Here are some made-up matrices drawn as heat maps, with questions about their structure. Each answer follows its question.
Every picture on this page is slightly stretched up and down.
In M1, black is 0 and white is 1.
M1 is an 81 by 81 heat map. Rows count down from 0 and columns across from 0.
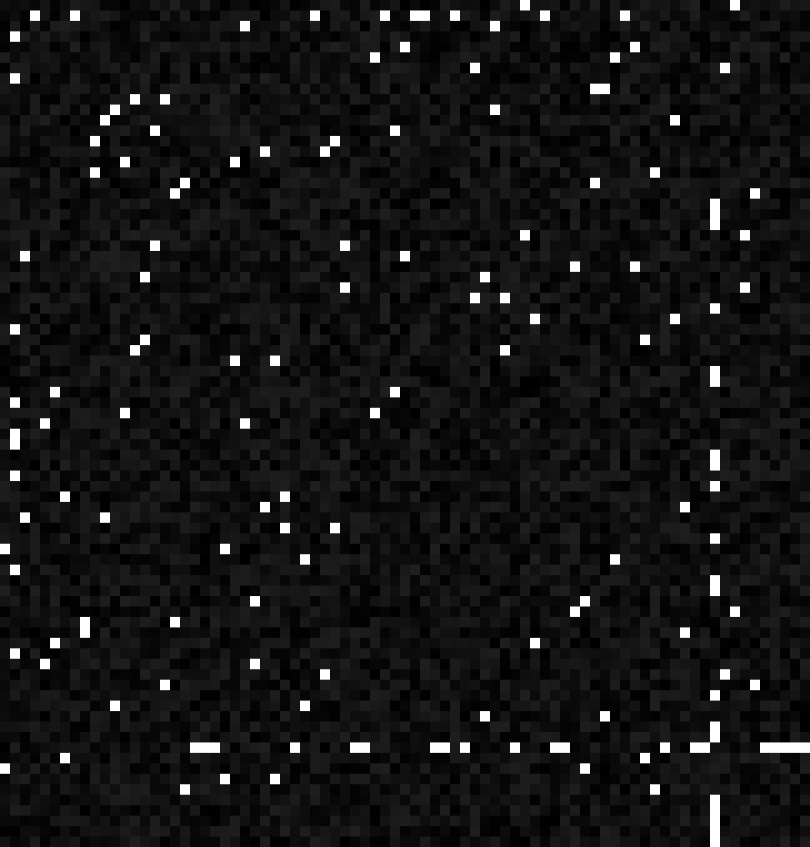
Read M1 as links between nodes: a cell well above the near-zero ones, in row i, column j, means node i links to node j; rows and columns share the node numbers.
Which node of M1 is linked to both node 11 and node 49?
node 10
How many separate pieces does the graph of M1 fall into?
4
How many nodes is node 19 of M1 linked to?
1
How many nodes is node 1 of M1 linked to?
9
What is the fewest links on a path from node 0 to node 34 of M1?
5
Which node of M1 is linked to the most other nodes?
node 71
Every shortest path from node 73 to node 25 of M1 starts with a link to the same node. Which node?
node 58
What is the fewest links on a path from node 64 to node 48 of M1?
4
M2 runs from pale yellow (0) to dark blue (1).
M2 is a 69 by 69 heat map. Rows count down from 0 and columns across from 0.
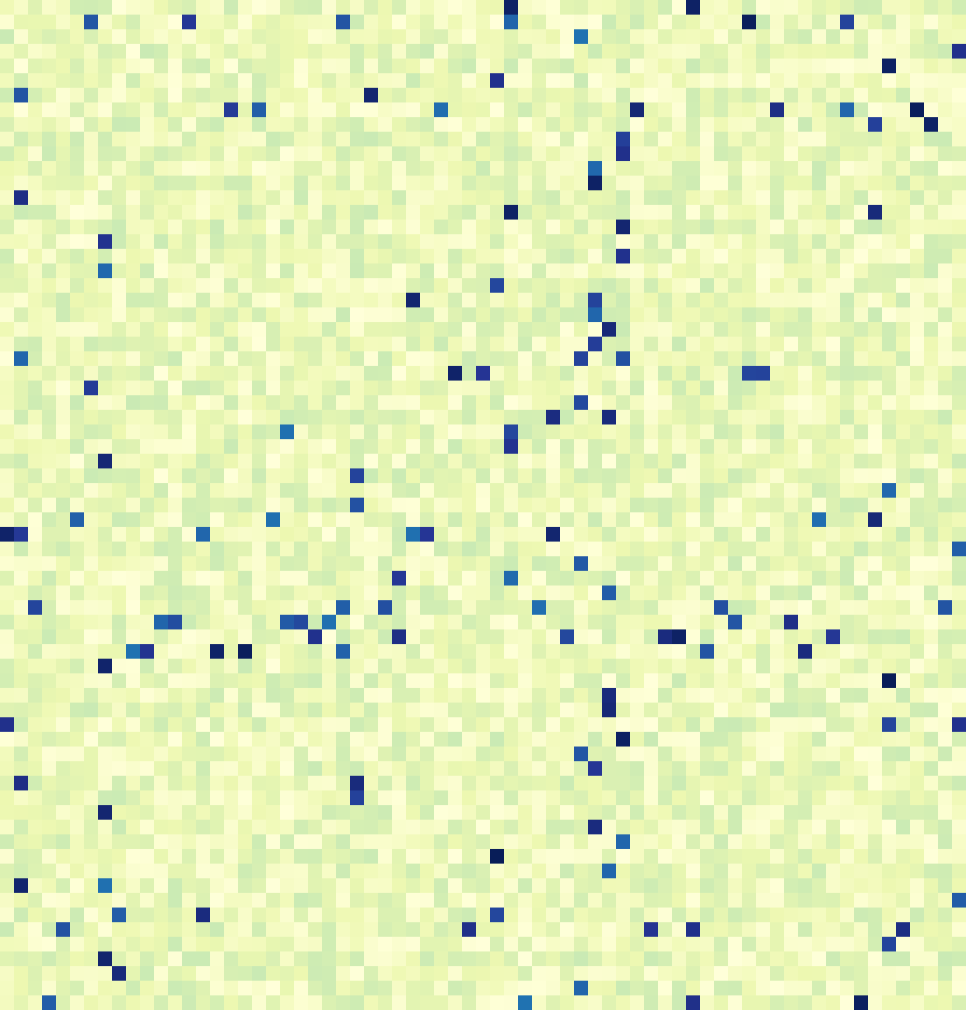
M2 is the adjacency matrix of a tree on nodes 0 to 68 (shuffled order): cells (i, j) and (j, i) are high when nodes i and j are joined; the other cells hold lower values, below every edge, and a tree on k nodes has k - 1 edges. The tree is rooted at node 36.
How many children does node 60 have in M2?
1
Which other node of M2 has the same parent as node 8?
35
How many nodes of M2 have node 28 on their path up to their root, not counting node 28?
6
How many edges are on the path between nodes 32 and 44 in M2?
5
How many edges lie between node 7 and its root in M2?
3
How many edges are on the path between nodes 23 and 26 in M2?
7
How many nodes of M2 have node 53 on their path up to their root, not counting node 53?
4
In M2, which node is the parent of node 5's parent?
62
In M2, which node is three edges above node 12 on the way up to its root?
29
